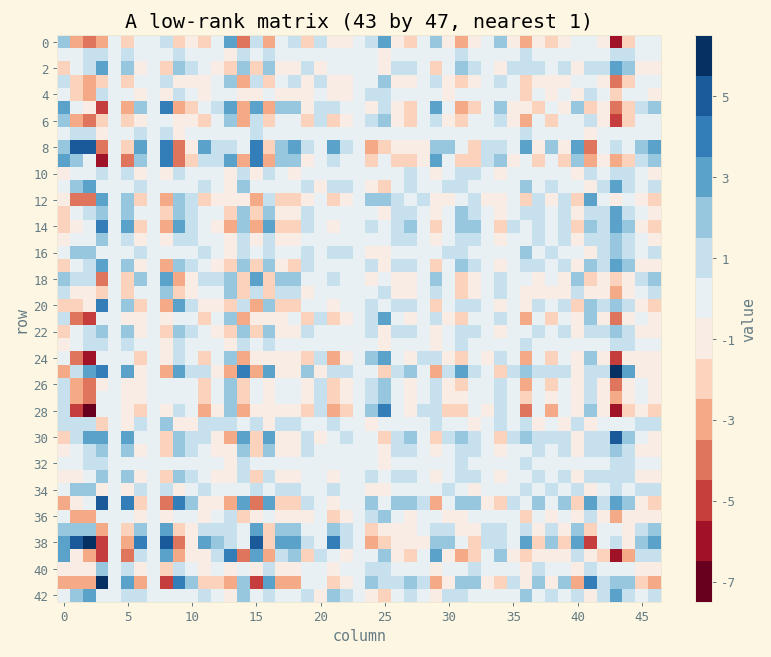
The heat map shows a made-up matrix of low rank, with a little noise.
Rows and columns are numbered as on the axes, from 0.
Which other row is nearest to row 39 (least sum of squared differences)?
5
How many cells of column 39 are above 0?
14
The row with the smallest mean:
28
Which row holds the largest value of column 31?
25
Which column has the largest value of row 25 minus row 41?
2
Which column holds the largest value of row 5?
8
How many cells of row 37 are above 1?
11
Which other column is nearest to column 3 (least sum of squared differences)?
9
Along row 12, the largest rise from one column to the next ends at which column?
3
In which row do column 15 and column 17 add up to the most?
38
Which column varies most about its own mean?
43
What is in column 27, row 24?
-1
